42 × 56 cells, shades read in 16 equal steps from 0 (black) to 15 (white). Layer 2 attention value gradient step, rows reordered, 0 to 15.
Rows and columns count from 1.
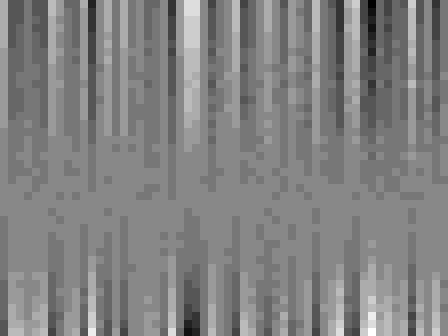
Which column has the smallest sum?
47
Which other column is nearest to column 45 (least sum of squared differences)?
30
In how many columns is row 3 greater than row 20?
17
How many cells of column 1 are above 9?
6
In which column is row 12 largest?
24
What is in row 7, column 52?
11
